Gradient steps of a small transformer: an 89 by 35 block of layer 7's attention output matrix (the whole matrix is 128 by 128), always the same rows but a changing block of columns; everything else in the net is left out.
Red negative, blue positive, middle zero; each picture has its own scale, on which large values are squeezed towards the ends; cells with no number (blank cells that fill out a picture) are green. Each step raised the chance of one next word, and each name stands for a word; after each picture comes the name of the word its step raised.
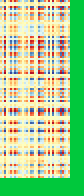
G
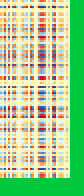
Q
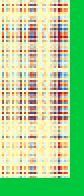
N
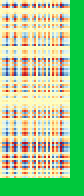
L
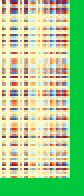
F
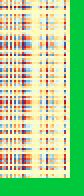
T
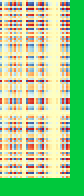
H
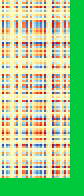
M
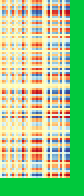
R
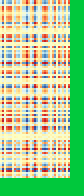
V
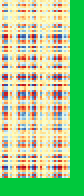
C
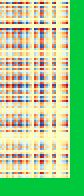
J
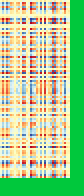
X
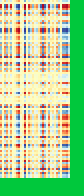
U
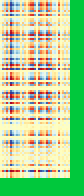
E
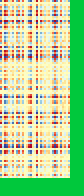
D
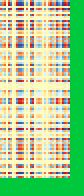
H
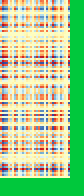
V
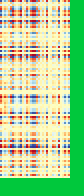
D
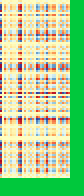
E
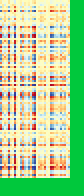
C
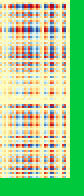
U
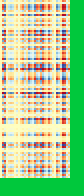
E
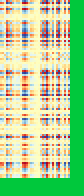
F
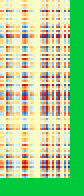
C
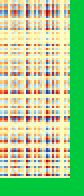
R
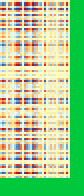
H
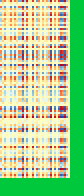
Q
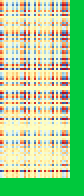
E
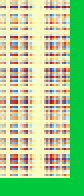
T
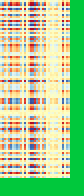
H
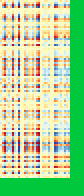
L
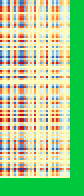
V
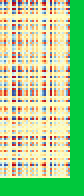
F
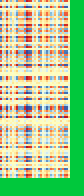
Q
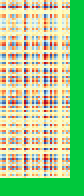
T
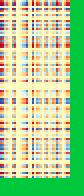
H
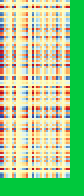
Q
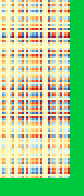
N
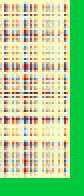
E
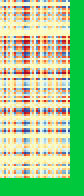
G
